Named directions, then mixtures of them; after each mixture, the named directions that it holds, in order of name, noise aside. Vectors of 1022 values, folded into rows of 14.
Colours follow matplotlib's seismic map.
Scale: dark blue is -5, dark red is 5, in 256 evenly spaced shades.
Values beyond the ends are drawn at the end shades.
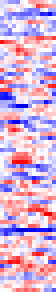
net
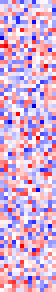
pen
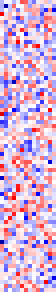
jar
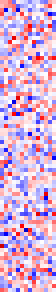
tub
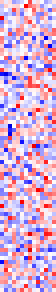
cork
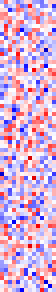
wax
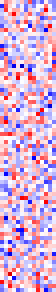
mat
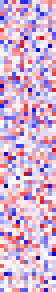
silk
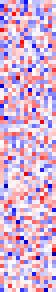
mat, silk.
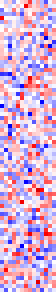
cork.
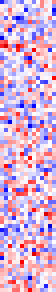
net, pen.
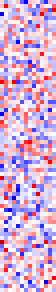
jar.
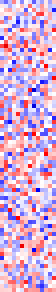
pen.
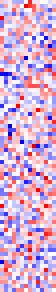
cork.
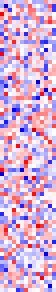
jar, wax.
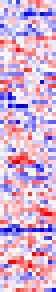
net.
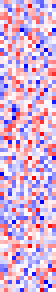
wax.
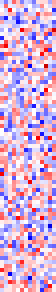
pen, wax.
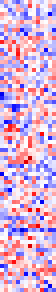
net, wax.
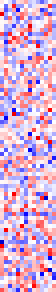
jar, tub.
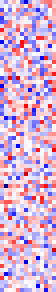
silk.
